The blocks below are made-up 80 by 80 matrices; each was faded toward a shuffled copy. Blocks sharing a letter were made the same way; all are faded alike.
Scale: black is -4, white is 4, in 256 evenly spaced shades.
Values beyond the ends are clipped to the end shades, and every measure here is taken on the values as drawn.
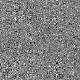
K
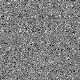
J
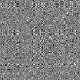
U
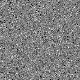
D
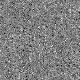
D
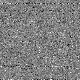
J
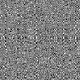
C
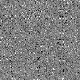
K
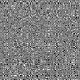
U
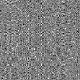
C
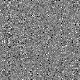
K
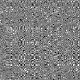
C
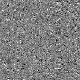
K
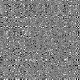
U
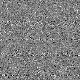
J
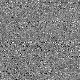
J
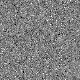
D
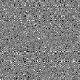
U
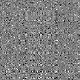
U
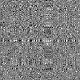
U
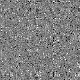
K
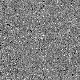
D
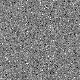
D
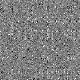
K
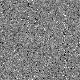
D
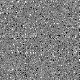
K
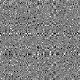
U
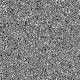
D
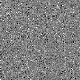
K
